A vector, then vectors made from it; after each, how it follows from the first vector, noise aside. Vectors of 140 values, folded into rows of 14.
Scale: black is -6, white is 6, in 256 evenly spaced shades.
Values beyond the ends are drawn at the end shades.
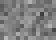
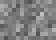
negated.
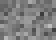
copied.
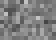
wrapped around, negated.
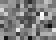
negated, scaled up.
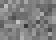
wrapped around, negated.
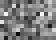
negated, scaled up.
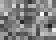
negated, scaled up.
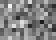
wrapped around, negated, scaled up.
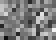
negated, scaled up.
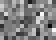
negated, scaled up.
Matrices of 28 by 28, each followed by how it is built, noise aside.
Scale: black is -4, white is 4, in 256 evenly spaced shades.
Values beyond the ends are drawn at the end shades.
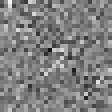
block diagonal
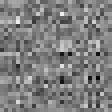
low rank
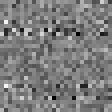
uneven rows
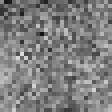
smooth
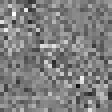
block diagonal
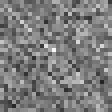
Toeplitz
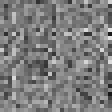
low rank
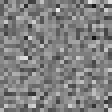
low rank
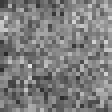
smooth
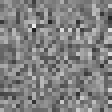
low rank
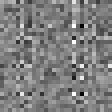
low rank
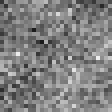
smooth
